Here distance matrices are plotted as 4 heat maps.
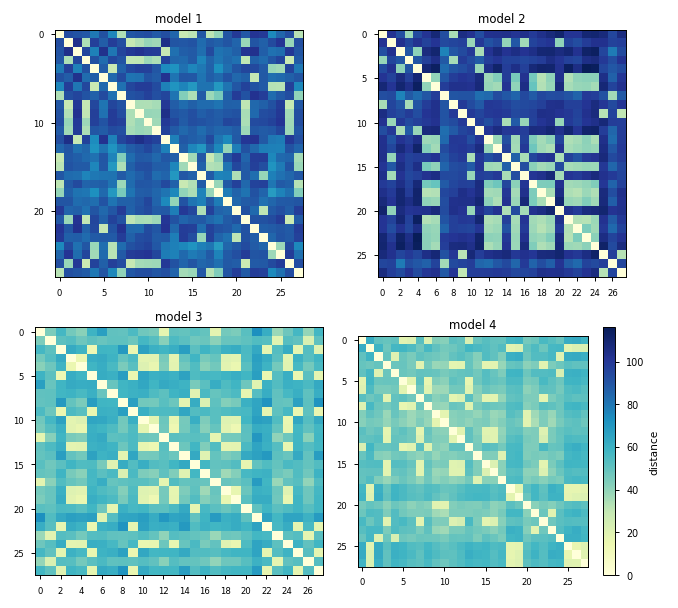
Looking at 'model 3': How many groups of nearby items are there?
7
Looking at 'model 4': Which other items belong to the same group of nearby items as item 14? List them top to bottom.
17
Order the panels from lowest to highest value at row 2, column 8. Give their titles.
model 4, model 3, model 2, model 1
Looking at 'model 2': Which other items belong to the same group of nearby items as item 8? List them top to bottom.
0, 3
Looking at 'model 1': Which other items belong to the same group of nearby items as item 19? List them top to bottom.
13
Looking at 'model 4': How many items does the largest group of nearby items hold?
7
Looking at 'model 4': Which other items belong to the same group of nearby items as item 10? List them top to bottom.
9, 20
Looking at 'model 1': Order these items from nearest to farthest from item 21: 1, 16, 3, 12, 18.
3, 1, 18, 16, 12
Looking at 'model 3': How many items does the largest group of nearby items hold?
8
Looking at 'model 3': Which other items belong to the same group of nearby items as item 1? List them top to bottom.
23, 26
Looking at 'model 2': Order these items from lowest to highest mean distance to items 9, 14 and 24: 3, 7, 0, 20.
20, 7, 3, 0
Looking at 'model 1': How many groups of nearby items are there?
7
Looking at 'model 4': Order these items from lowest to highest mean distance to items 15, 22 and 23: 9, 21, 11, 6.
11, 21, 9, 6
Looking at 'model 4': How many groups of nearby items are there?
7
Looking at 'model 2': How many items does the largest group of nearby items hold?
12
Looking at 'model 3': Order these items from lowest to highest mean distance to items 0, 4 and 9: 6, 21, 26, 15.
26, 15, 6, 21
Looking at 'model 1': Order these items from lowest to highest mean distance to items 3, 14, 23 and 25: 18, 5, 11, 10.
18, 11, 10, 5
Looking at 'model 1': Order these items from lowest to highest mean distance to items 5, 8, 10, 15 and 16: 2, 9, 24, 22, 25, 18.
9, 18, 22, 24, 25, 2
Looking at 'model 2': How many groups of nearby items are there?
6
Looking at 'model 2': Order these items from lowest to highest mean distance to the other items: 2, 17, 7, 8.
17, 7, 8, 2
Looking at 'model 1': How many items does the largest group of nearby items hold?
8
